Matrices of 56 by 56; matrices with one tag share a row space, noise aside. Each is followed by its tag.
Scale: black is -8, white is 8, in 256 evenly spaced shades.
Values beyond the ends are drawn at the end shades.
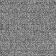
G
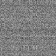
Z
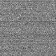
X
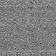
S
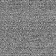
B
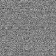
Z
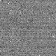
X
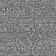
S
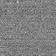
S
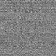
S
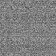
Z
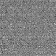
G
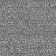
G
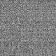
X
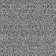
G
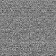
B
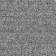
S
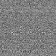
B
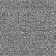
G
